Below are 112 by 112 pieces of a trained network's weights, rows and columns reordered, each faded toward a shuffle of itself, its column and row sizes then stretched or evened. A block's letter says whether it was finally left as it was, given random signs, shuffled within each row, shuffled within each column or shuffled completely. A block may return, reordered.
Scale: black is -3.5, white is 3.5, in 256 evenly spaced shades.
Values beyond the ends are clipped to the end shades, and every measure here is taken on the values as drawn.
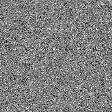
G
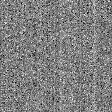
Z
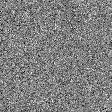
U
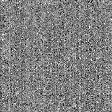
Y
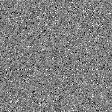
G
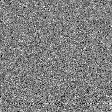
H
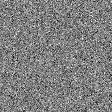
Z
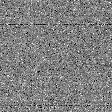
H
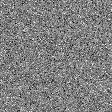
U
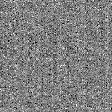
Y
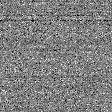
H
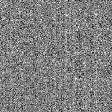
Y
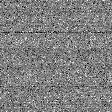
H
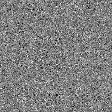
G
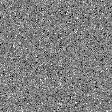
Z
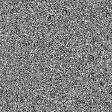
G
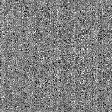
Y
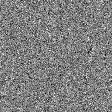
Z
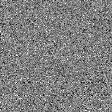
G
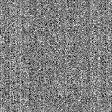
Y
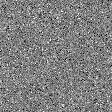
U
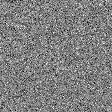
U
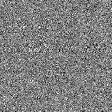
Y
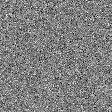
U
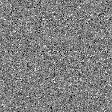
G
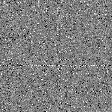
G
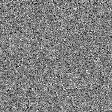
H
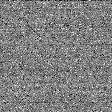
H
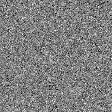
Z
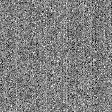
Z
